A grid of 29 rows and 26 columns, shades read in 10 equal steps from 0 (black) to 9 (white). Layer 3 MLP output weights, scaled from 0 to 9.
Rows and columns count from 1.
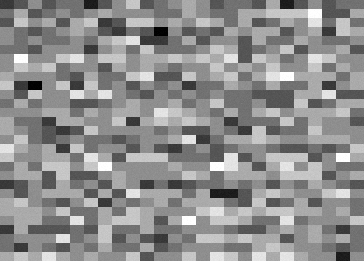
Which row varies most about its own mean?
22
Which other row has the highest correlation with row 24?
27
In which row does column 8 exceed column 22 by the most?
19
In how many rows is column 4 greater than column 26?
10
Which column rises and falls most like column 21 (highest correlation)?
11
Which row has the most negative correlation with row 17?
13
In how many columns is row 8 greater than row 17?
20
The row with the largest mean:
7
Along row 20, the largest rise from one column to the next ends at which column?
5
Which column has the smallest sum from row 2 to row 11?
12
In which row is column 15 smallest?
16
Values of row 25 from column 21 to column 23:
8 4 5
